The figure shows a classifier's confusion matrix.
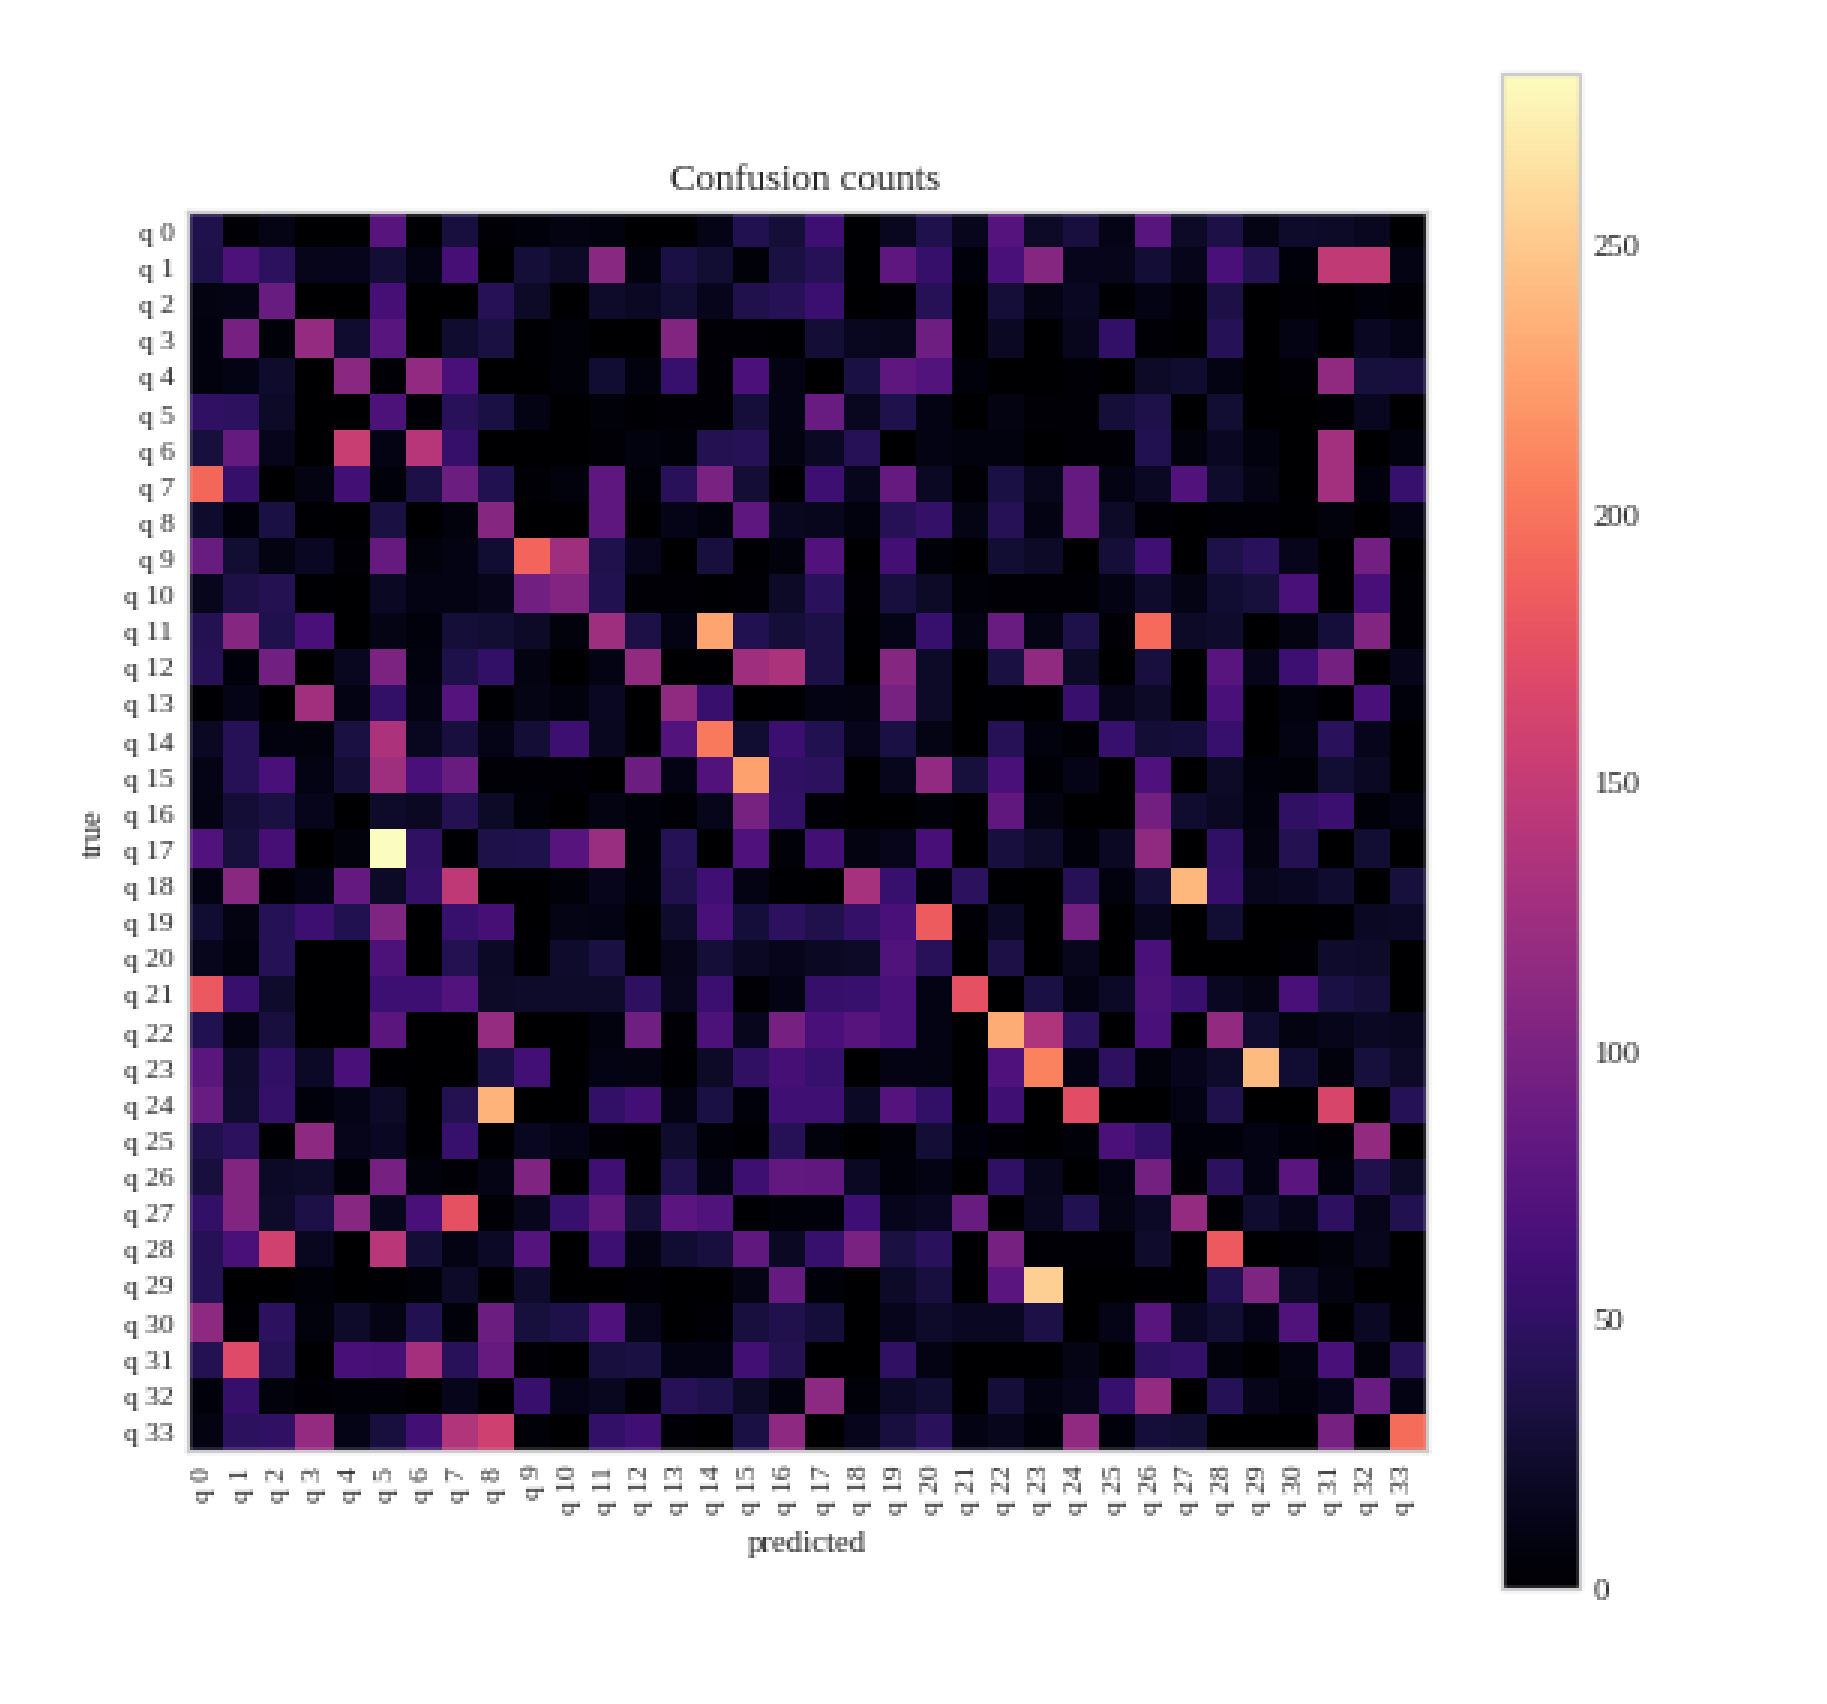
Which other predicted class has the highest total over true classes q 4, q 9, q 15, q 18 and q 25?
q 7
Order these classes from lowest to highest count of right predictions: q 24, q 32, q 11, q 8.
q 32, q 8, q 11, q 24
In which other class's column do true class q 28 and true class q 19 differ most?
q 20
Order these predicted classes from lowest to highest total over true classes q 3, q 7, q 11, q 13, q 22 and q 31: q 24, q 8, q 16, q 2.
q 2, q 16, q 24, q 8
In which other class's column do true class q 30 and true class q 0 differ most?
q 8
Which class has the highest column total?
q 5
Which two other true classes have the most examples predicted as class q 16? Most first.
q 12, q 33
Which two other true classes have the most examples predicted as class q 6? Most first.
q 31, q 4
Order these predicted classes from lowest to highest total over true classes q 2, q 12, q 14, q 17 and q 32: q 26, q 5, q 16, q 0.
q 0, q 16, q 26, q 5
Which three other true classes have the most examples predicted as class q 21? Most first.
q 27, q 18, q 15
